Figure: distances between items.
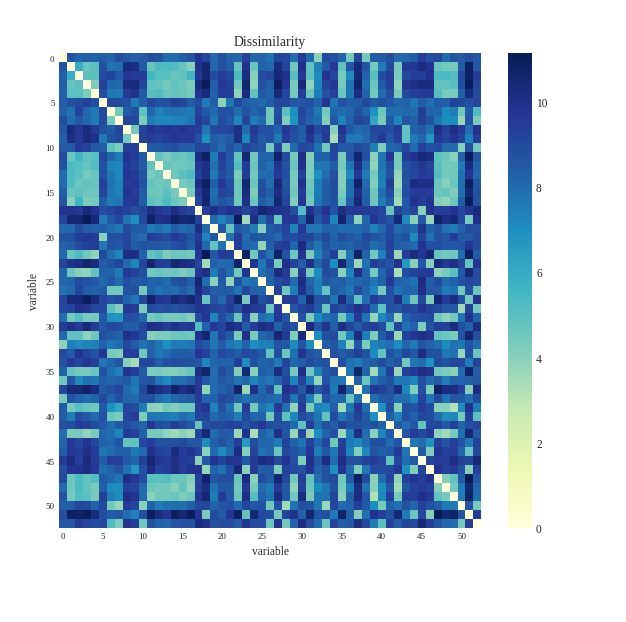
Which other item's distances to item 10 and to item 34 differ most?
9
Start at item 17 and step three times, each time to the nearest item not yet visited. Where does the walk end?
41
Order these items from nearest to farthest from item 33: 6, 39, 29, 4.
6, 39, 29, 4
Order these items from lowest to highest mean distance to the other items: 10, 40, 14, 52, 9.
14, 40, 10, 52, 9
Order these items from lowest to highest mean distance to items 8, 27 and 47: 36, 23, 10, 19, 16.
23, 16, 36, 19, 10
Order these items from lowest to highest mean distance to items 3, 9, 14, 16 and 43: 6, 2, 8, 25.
2, 8, 6, 25
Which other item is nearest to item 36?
32
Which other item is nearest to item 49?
39
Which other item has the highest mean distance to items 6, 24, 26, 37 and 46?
17
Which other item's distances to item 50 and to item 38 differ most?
28
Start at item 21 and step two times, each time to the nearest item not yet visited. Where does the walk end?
19
